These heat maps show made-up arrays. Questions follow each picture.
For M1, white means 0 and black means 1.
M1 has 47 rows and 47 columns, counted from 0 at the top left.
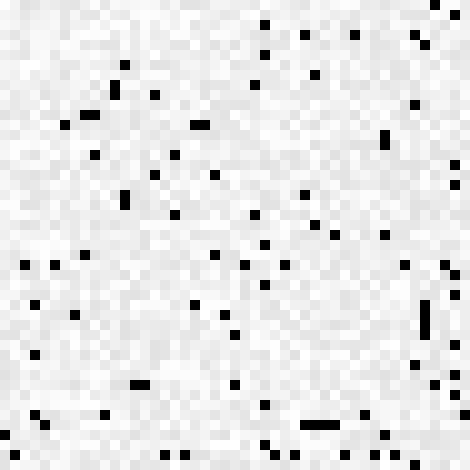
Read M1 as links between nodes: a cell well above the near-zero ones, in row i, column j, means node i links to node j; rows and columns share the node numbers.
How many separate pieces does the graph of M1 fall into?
4
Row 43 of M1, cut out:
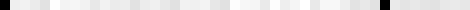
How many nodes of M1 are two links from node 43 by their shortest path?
3
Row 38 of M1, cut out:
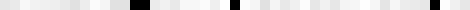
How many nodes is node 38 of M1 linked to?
4
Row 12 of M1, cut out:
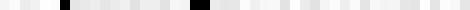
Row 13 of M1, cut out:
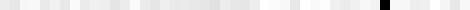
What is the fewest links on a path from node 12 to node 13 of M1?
7
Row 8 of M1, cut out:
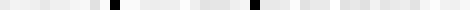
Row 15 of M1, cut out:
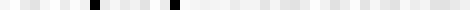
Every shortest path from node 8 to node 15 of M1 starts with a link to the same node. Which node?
node 11
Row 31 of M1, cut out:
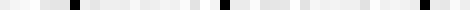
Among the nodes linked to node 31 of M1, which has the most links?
node 42
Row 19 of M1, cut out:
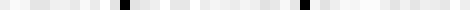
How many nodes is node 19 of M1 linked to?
2
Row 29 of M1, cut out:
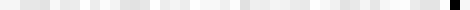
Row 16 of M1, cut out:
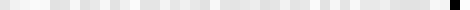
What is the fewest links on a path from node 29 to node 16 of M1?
2
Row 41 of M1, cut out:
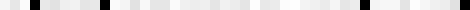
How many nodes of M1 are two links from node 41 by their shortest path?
2
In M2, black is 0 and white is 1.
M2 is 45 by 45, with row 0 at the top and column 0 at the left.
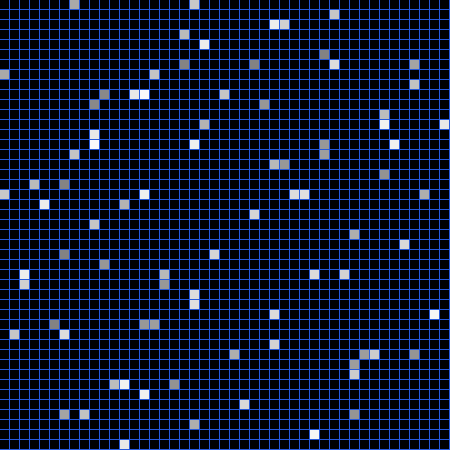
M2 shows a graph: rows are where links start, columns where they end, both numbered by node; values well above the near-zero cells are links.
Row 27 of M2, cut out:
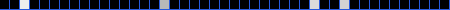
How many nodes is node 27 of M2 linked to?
4
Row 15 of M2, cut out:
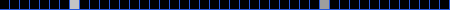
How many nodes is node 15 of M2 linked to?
2
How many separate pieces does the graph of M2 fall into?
5
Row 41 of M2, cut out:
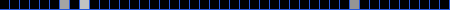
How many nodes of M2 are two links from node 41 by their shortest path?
6
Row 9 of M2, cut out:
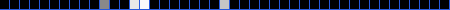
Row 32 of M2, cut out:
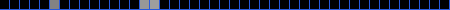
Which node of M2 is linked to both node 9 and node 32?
node 14
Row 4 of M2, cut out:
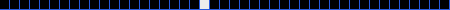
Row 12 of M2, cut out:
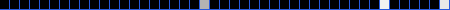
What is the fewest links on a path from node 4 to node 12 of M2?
2
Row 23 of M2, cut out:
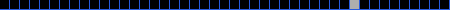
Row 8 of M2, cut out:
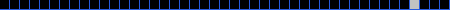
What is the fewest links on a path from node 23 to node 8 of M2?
3
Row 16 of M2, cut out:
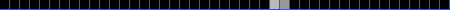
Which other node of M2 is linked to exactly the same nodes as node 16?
node 2
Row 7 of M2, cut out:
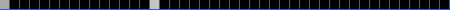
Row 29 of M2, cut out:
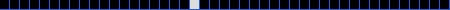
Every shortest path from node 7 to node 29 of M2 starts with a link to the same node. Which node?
node 0
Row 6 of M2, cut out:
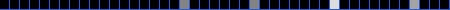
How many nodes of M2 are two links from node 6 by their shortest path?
5
